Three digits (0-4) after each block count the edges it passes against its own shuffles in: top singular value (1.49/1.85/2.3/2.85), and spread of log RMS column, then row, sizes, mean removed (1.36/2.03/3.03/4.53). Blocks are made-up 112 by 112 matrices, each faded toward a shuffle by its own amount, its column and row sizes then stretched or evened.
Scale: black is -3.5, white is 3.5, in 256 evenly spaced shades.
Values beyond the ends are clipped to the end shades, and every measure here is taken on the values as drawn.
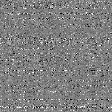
2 1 3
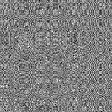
4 2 0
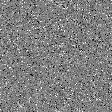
1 0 0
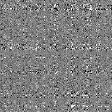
1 3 3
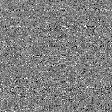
2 0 2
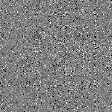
2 2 1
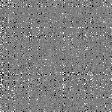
1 3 3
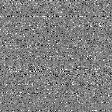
1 0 3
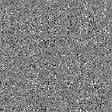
2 2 2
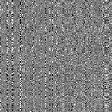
4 3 0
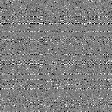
4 1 3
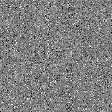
1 1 0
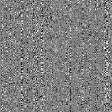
3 3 0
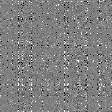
3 3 2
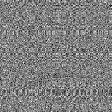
4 0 2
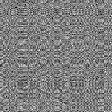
4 0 1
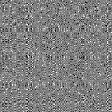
4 2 1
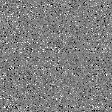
0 1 2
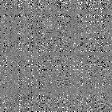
0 3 3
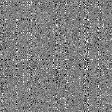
2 3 2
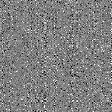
3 2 0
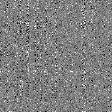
0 3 1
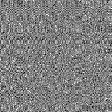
4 1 0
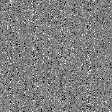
0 3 0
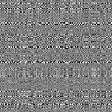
4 0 4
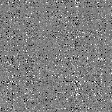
0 2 2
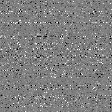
2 1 3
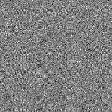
3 0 1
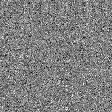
1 0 0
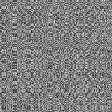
4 2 0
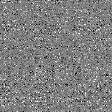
2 1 2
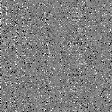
2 2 0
